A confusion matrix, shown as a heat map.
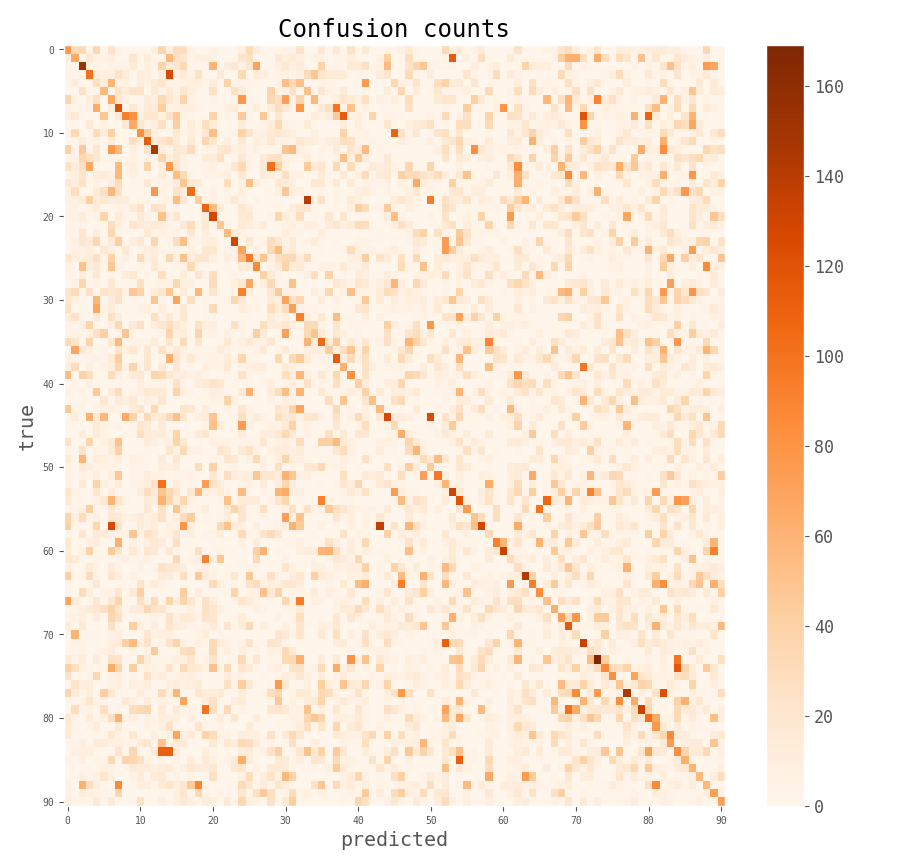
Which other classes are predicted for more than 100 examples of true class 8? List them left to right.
38, 71, 80
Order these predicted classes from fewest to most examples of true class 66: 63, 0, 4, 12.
63, 4, 12, 0
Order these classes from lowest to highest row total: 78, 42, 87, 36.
42, 87, 78, 36
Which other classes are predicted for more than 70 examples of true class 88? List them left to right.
7, 18, 81
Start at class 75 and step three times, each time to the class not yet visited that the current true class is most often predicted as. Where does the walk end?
29
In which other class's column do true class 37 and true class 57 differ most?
43
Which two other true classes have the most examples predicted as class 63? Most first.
87, 18
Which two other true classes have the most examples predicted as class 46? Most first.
64, 77
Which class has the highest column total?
69
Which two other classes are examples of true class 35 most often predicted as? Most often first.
58, 84
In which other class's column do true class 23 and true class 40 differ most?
52
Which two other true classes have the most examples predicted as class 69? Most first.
79, 15
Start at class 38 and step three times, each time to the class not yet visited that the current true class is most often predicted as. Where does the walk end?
13
